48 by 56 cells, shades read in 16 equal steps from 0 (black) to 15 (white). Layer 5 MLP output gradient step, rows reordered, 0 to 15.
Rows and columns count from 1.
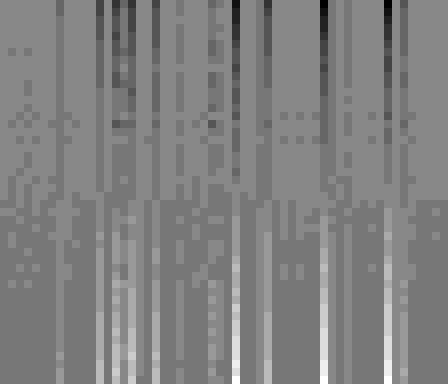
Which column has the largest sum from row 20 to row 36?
49
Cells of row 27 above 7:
26
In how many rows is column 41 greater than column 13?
20
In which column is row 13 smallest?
30
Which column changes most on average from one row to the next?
27
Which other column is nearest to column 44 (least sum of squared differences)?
33
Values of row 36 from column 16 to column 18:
9 9 8
